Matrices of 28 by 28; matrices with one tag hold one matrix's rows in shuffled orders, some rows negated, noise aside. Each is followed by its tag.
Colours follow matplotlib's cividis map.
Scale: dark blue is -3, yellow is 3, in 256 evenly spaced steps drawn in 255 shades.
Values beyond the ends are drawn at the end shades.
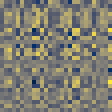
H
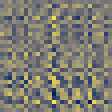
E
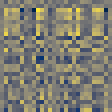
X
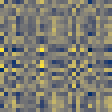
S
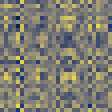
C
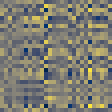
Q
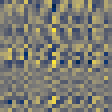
E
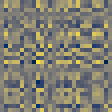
X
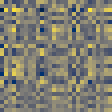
S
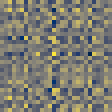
E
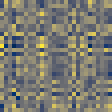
S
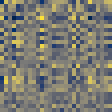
S
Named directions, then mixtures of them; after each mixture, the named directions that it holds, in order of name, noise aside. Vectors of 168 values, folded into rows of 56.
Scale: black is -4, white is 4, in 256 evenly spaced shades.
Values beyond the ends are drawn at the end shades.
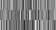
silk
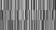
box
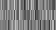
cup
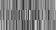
box, silk.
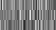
box, cup, silk.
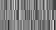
box, cup.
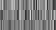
box, cup, silk.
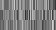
box, cup.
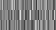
box, cup, silk.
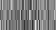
silk.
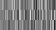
box, cup, silk.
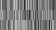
cup, silk.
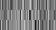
silk.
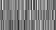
box, silk.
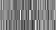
silk.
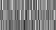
box, silk.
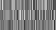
box, cup, silk.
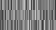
box, cup, silk.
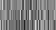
silk.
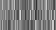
box, cup, silk.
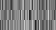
silk.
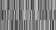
cup.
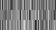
silk.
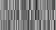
cup, silk.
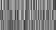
box, silk.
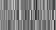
box, cup, silk.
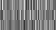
box, silk.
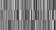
box, cup, silk.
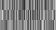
box.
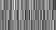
box, cup.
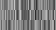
cup, silk.
